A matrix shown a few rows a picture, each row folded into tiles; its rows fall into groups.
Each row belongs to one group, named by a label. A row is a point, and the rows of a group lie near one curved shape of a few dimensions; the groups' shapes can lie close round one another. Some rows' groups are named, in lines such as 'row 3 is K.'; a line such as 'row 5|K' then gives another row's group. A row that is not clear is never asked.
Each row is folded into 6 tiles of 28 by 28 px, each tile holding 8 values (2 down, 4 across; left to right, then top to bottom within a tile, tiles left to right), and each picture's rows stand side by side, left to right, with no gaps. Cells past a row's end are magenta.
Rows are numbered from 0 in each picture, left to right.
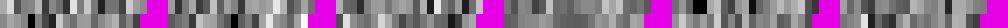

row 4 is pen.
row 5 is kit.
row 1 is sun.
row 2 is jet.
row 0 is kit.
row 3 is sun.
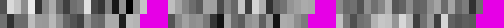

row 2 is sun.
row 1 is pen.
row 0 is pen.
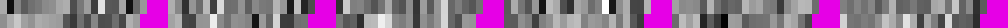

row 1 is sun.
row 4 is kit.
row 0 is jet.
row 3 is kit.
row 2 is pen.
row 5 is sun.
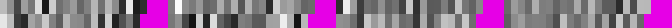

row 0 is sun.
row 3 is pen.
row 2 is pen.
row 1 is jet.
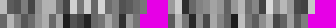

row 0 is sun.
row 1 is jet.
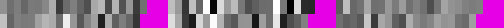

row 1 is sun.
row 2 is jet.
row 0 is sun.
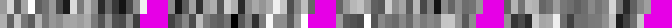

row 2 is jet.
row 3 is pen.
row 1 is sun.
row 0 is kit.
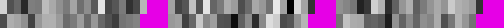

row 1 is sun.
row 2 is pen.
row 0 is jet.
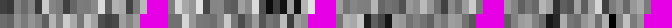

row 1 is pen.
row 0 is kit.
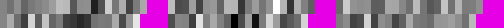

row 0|jet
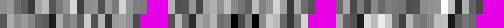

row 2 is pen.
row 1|sun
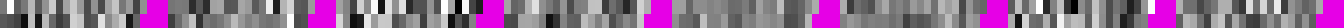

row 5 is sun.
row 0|jet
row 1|kit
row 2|sun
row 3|pen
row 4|pen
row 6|kit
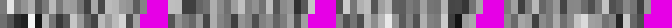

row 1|jet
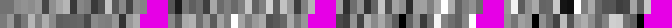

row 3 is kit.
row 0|jet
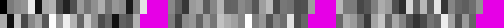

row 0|kit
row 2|sun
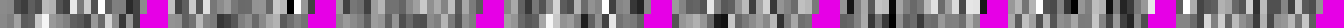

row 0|sun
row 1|sun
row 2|sun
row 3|sun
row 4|pen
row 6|kit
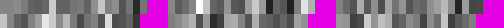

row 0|sun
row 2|sun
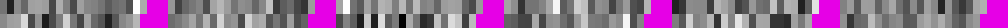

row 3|jet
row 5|pen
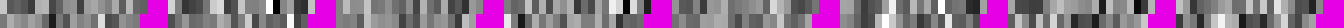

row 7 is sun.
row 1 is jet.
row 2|pen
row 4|sun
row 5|sun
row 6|jet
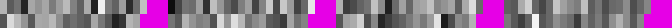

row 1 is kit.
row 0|jet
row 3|jet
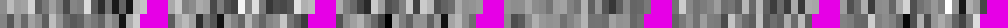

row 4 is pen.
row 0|pen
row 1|kit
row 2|pen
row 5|sun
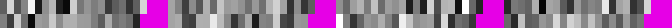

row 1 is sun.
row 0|kit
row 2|sun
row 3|kit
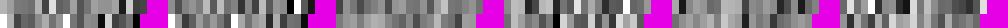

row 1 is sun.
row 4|jet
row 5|kit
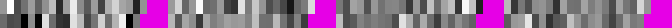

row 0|jet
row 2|sun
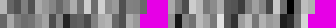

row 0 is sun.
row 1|pen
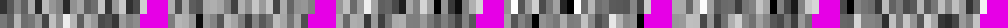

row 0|kit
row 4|kit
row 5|kit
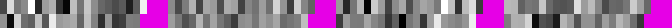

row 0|kit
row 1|sun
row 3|kit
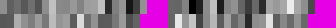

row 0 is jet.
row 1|pen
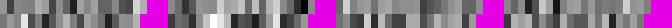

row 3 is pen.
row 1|sun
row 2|jet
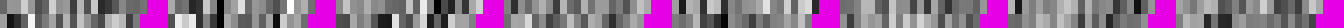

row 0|jet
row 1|pen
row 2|pen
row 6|jet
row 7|kit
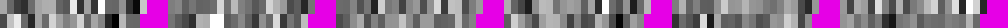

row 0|jet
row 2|kit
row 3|jet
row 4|jet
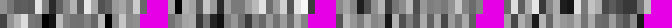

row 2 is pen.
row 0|pen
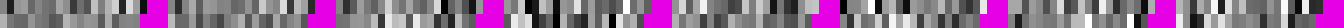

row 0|sun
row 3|pen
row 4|kit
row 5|kit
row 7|sun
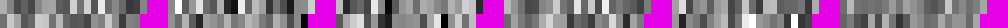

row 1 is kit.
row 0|sun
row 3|sun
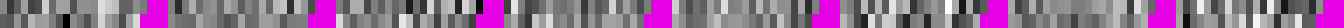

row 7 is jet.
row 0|sun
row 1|sun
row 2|sun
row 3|pen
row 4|sun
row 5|sun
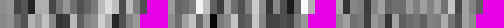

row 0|pen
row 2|sun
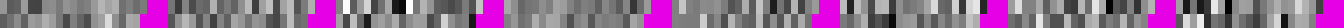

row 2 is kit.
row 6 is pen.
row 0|sun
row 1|kit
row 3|jet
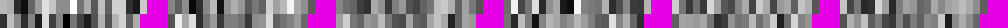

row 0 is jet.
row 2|pen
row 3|kit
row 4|pen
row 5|pen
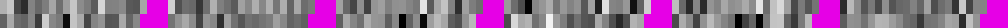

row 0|jet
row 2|sun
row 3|jet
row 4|sun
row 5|pen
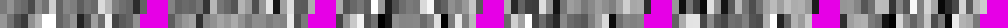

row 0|sun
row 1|kit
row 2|pen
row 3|pen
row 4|pen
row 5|pen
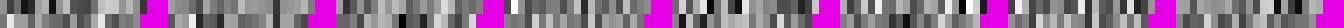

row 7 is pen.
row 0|pen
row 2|sun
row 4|kit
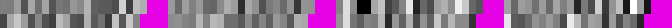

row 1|jet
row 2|pen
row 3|sun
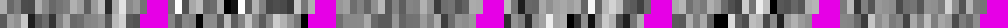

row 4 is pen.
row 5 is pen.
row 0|kit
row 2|pen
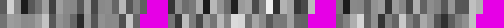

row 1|kit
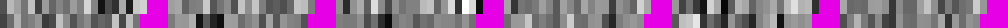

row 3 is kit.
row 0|pen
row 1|kit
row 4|pen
